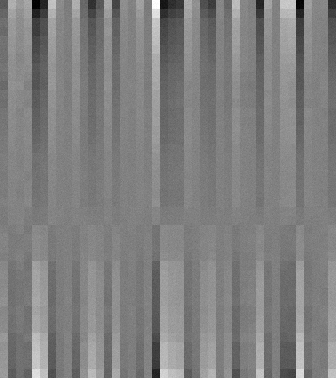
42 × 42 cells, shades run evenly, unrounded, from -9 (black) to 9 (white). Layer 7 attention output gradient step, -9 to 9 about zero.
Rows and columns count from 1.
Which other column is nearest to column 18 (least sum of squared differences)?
34
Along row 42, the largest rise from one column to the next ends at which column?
21
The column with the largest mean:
20
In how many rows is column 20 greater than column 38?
25
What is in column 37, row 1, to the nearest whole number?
5
